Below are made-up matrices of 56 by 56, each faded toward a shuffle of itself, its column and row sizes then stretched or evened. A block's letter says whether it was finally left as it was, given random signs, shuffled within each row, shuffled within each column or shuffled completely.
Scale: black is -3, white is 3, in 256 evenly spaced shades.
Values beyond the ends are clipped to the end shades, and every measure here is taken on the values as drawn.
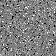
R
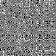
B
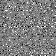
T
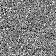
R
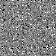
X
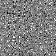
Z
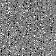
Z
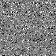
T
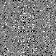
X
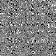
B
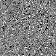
Z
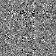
X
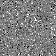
Z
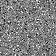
R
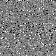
T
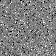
R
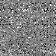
X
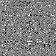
X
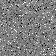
R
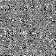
X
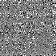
B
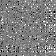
B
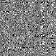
X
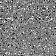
T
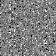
Z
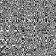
B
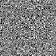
B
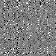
B
